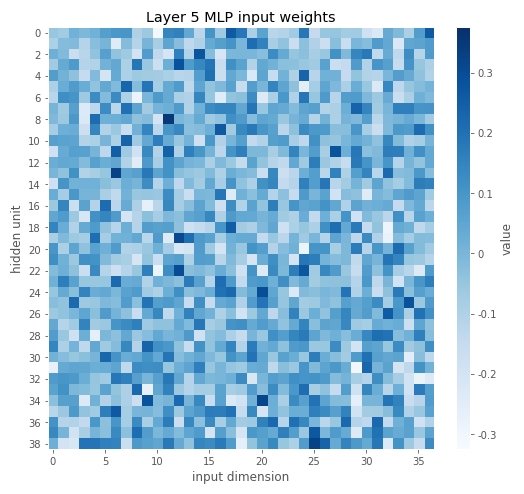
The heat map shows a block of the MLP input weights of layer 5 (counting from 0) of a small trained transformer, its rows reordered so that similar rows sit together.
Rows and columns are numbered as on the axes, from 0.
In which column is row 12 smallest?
8
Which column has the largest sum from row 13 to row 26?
17
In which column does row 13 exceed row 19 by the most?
32
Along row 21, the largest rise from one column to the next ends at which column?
24
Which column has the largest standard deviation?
29
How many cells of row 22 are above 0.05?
13
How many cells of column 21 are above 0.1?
11
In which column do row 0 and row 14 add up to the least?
10
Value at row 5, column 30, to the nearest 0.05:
-0.05
